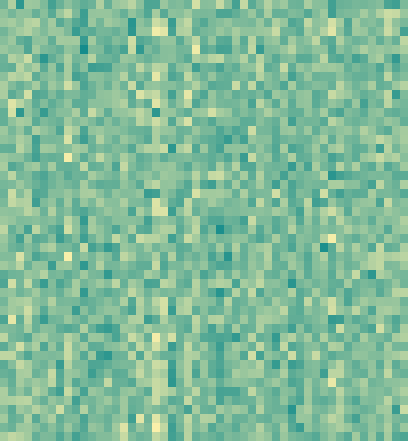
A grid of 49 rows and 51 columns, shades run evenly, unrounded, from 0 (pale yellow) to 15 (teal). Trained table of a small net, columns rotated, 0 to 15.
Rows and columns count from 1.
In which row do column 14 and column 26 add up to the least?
43
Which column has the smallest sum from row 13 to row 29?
9
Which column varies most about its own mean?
42
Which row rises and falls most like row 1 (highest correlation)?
36
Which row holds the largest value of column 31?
18
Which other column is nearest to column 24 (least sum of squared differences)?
49
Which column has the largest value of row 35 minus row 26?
22
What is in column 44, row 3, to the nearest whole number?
11
